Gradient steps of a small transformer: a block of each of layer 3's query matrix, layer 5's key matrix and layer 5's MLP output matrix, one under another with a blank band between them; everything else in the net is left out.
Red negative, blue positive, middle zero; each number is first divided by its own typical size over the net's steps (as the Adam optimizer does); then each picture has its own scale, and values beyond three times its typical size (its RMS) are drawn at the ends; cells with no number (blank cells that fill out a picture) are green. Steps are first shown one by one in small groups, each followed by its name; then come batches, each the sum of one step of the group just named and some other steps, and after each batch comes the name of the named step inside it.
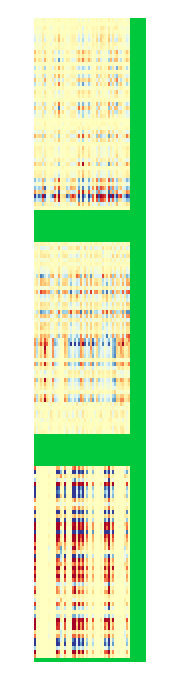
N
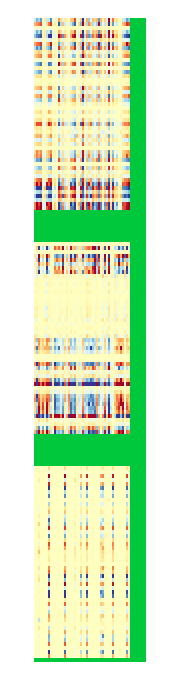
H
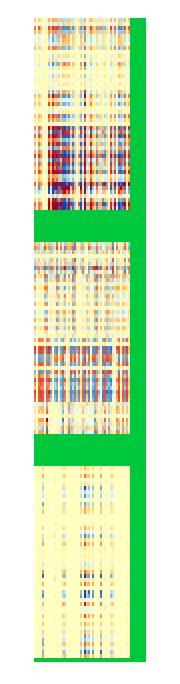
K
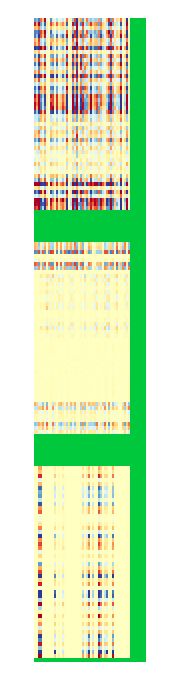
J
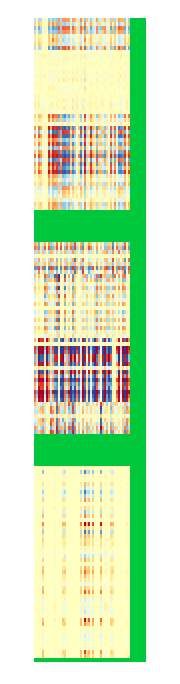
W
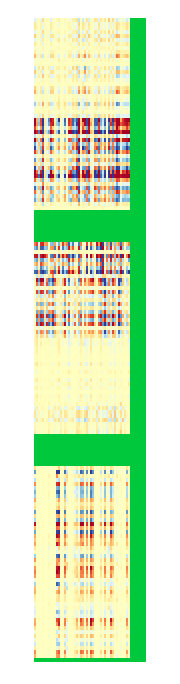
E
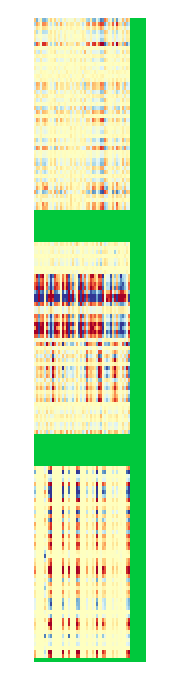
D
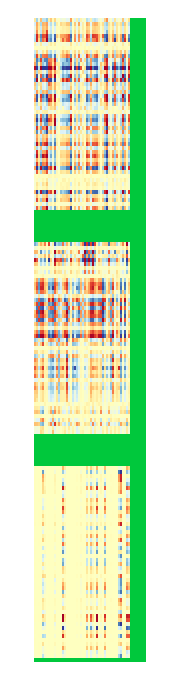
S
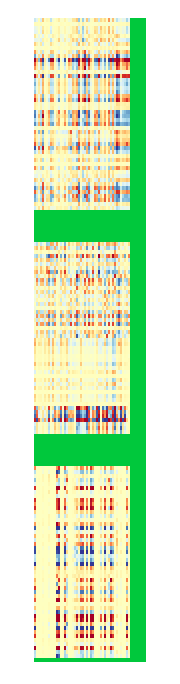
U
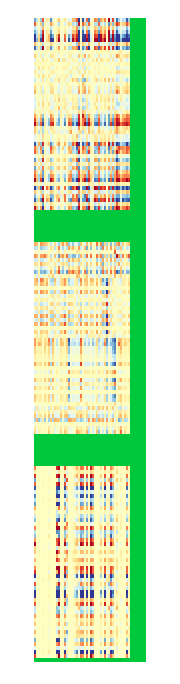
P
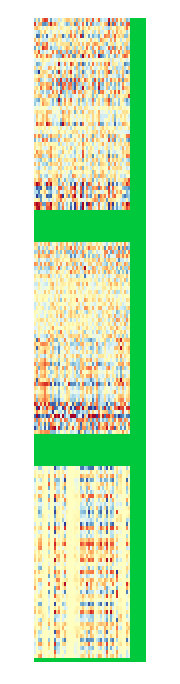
H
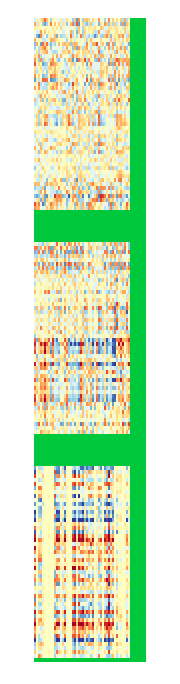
N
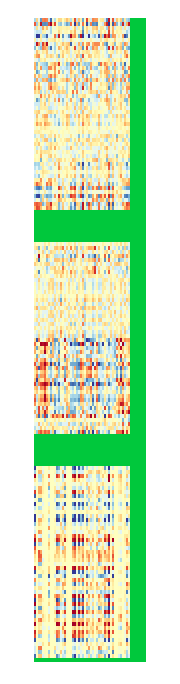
H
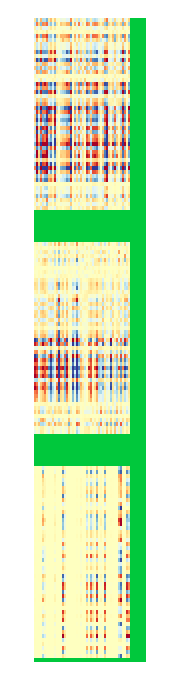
S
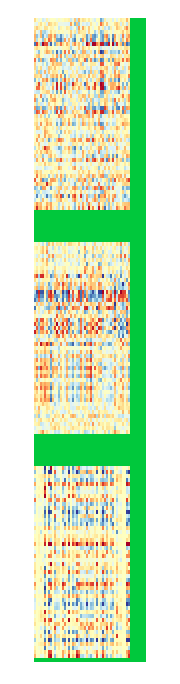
D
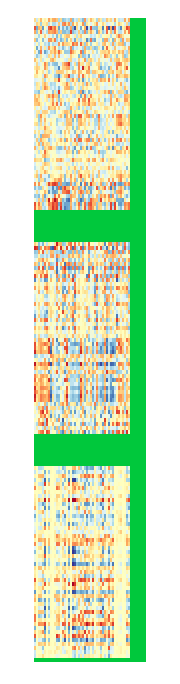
K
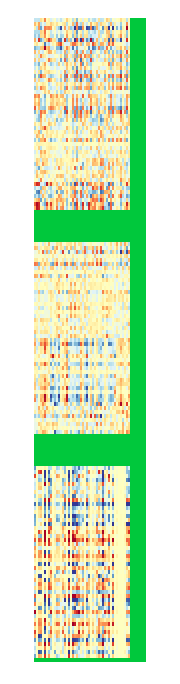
J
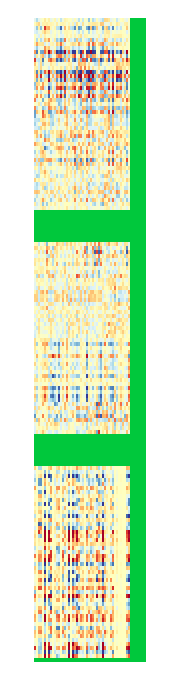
U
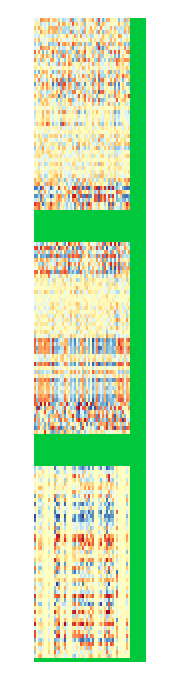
U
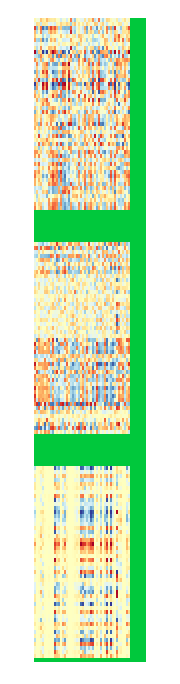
K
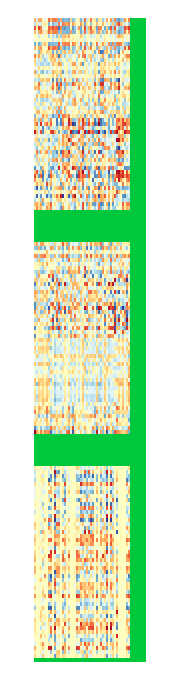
E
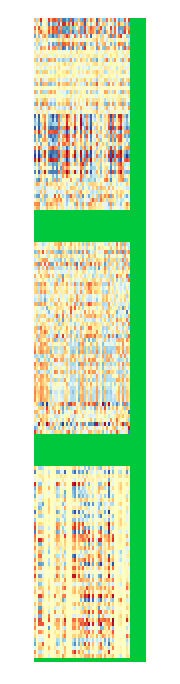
N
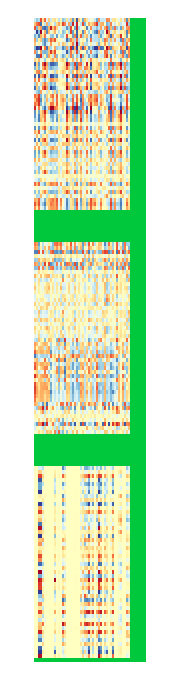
J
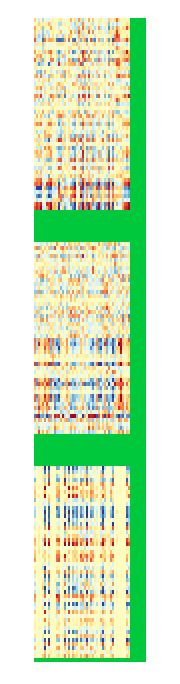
H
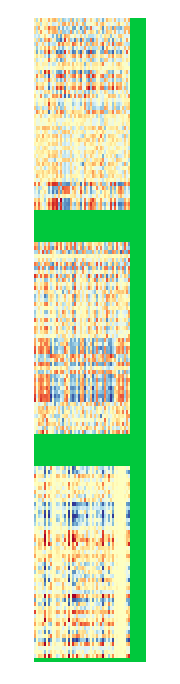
K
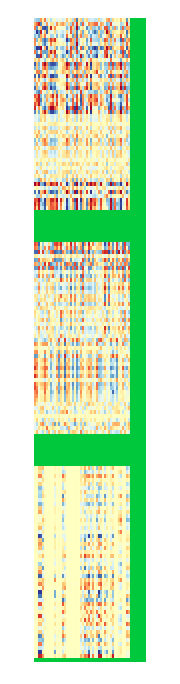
J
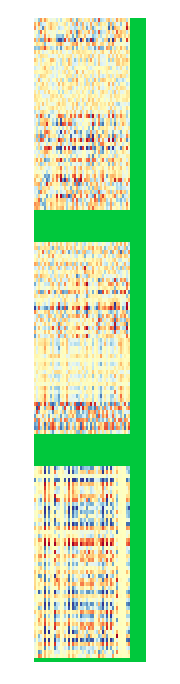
J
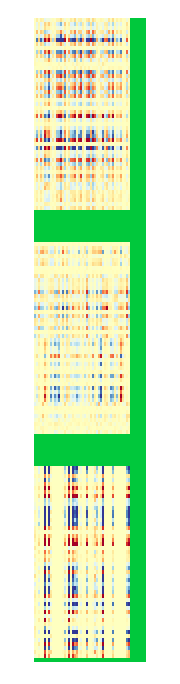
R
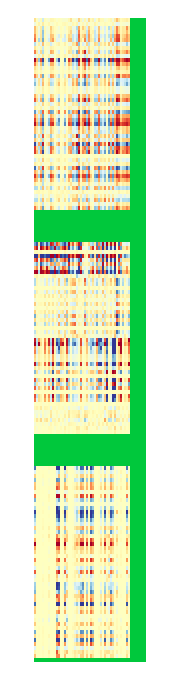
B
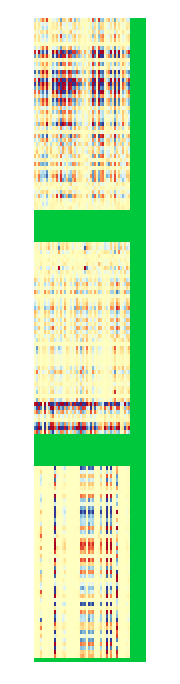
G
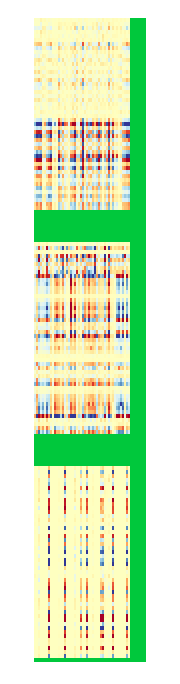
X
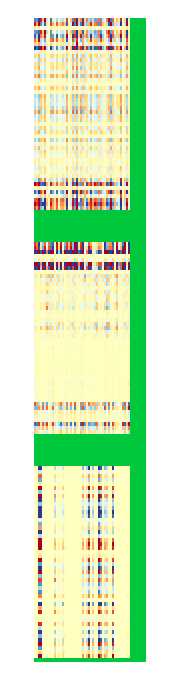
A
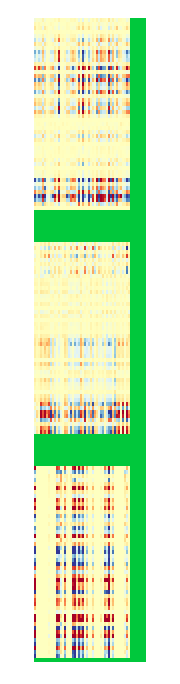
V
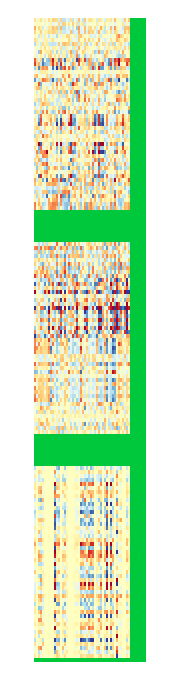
B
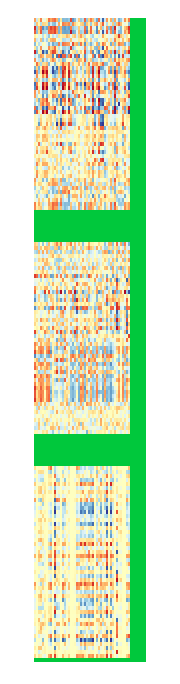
G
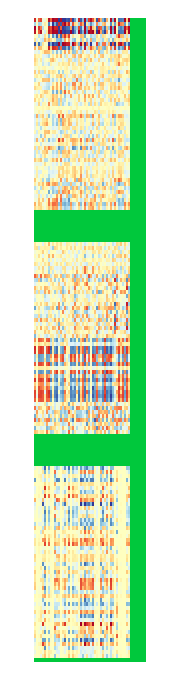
R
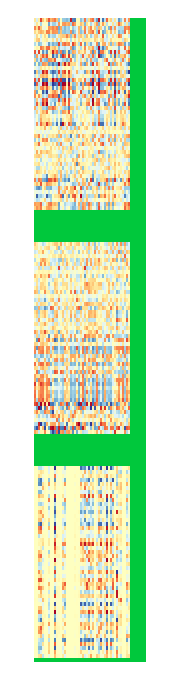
G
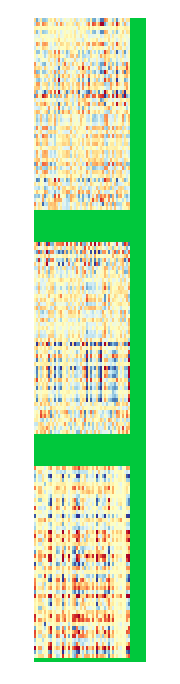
V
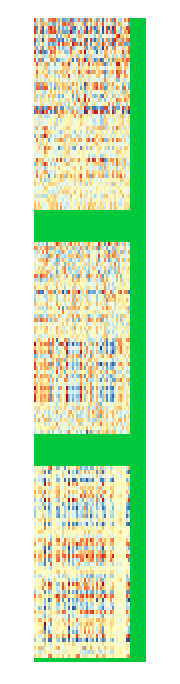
B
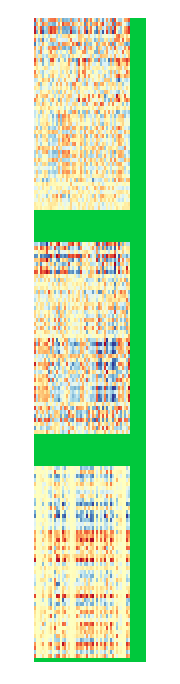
B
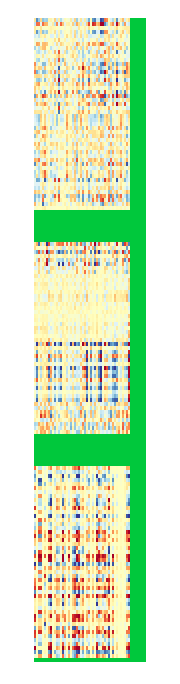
V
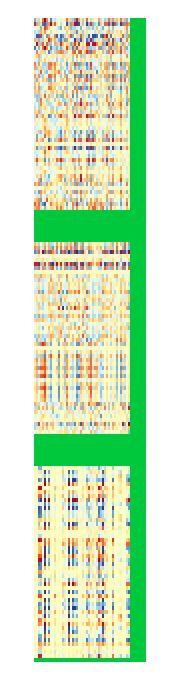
A
